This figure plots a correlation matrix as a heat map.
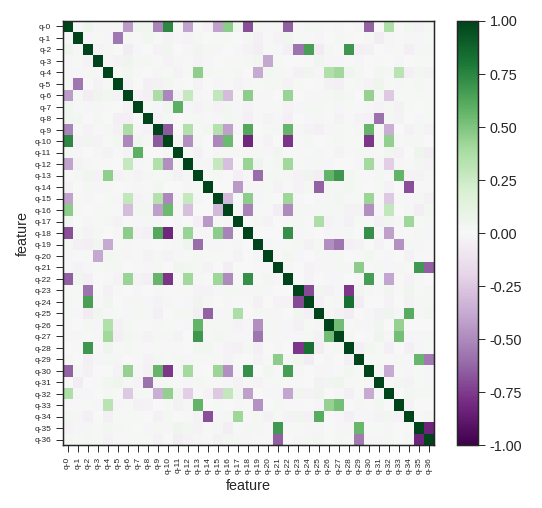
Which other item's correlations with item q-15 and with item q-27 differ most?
q-13
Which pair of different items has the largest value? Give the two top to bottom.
q-24, q-28
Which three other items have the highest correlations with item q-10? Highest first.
q-0, q-16, q-32
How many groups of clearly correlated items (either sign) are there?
9
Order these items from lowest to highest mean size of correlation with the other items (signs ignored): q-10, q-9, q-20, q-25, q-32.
q-20, q-25, q-32, q-9, q-10
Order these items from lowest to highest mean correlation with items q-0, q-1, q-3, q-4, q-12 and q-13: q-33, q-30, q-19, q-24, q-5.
q-19, q-5, q-30, q-24, q-33
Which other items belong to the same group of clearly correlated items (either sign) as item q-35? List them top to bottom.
q-21, q-29, q-36
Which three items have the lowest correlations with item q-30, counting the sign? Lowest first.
q-10, q-0, q-16
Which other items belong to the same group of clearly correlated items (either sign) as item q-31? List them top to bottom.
q-8
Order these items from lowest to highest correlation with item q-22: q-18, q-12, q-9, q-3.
q-3, q-12, q-9, q-18
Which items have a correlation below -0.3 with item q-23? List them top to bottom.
q-2, q-24, q-28
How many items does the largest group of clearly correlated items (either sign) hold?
11
